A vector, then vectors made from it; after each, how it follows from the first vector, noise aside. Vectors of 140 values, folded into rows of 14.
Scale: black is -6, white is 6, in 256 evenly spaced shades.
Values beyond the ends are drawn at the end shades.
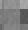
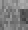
copied.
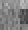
copied.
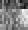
negated, scaled up.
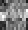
wrapped around, scaled up.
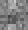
wrapped around, negated.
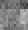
negated.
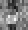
wrapped around, scaled up.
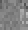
negated, partly zeroed.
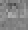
wrapped around, partly zeroed.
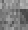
copied.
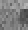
copied.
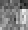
negated, scaled up.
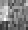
reversed, negated, scaled up.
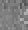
negated, partly zeroed.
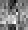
wrapped around, scaled up.
